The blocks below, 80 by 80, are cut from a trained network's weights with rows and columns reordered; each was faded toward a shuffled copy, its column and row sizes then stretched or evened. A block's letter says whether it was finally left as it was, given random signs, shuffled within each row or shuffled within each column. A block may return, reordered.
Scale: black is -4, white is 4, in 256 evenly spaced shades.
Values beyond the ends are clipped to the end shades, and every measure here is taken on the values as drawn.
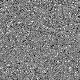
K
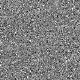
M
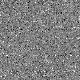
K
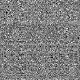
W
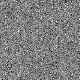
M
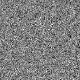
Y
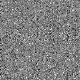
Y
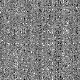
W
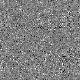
W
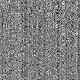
W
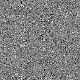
Y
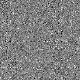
Y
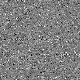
K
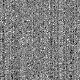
W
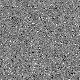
K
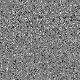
Y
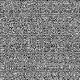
W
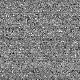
K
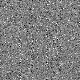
M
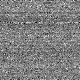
K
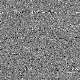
K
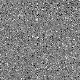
Y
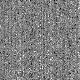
M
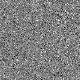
M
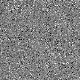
Y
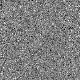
M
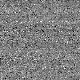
K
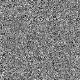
Y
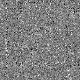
Y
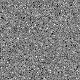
K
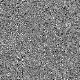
M
